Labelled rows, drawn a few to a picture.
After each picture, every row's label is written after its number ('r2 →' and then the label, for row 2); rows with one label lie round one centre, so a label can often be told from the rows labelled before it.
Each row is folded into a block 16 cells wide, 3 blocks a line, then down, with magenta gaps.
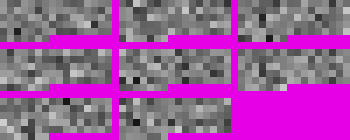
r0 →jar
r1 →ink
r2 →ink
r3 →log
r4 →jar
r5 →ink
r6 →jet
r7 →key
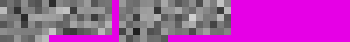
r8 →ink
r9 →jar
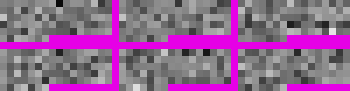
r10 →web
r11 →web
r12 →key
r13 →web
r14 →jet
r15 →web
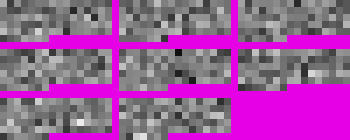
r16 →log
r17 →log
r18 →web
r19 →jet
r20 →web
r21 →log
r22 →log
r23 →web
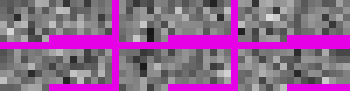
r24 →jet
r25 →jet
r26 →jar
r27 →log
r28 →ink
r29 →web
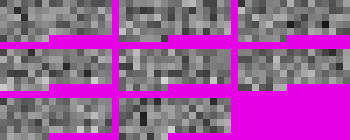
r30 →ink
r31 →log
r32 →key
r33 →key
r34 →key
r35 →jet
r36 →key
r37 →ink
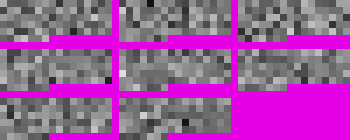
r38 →web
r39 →key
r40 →jar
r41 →jet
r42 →jet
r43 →log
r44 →key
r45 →log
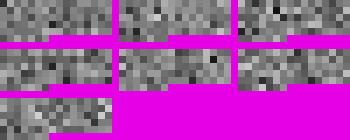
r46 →key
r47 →jar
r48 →jar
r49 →log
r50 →web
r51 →web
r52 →jar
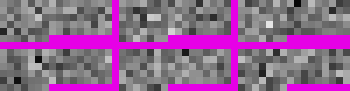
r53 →jar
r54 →ink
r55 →web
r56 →jar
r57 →jet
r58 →ink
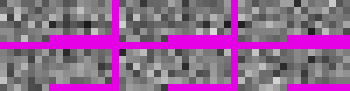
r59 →key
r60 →key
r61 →web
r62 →jet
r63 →key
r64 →log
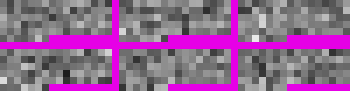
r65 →log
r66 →log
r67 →jet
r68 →log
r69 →ink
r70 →ink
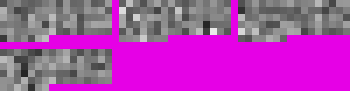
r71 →ink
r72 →key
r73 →log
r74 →ink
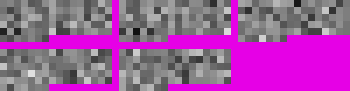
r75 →jar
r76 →jar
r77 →web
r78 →web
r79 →log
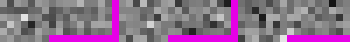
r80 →log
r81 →web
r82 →ink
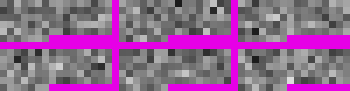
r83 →log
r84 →web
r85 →jar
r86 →ink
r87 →jet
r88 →ink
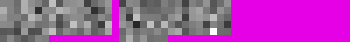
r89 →jar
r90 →key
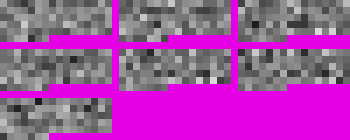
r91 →jet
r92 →log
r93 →key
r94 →log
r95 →key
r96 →key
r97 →ink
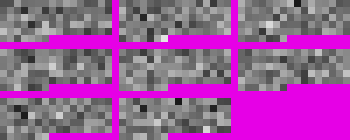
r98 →log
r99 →ink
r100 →web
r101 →jet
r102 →jet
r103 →log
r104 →ink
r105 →web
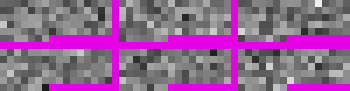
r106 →jet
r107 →key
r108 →log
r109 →log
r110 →ink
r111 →ink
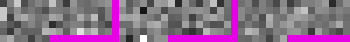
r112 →key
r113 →web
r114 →ink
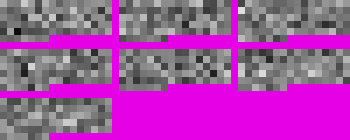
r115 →jar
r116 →log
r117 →key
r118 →ink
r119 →jar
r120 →jet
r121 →jet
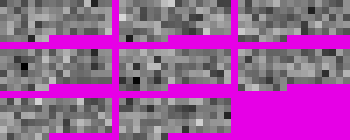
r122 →ink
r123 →web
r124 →log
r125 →ink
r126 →jar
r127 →jet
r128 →log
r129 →log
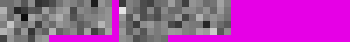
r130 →ink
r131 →key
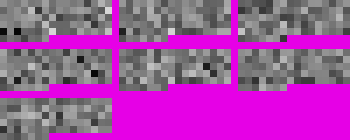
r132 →jar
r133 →jar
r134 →log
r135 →jar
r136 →jar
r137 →jar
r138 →jar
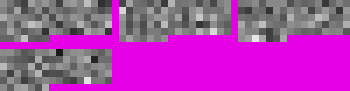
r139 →web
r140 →key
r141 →jet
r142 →web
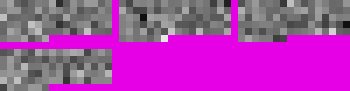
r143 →web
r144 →ink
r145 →key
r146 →log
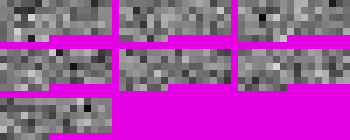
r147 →ink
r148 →ink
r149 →ink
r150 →web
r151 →web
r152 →jar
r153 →log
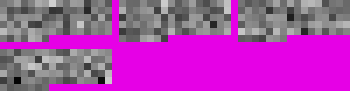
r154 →log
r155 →jar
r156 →log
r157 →jar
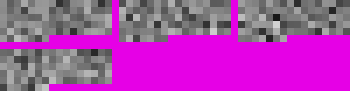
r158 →web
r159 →key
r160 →web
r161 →ink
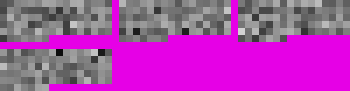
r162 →log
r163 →jar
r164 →log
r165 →web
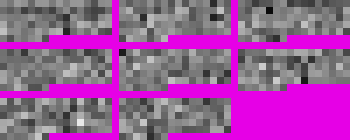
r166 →log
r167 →ink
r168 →jet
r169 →jet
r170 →key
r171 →log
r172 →log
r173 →jet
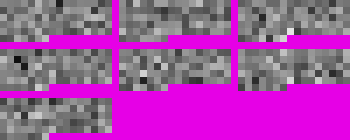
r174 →web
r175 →log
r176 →ink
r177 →ink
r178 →web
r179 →jar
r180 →ink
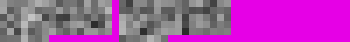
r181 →jar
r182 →log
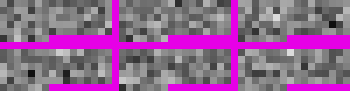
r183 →jet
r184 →web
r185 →jar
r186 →log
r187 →log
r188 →key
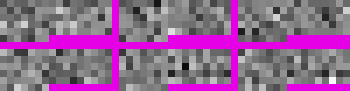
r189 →jet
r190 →ink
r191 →jar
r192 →web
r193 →key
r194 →key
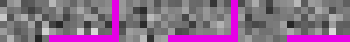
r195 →key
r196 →ink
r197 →key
